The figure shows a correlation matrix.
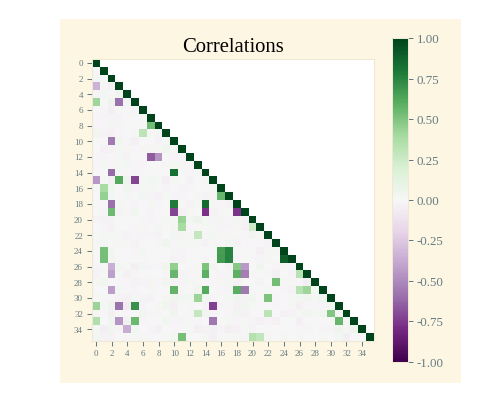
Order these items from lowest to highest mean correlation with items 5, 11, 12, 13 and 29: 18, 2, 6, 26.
2, 6, 26, 18
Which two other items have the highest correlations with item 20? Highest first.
11, 35
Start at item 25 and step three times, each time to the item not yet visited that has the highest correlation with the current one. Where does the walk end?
16
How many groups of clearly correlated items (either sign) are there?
9
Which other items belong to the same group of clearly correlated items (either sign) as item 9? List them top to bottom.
6
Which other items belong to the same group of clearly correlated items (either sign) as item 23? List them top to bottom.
28
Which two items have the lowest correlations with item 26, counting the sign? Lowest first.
19, 2
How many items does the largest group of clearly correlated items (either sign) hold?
8
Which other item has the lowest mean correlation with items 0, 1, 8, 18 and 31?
15
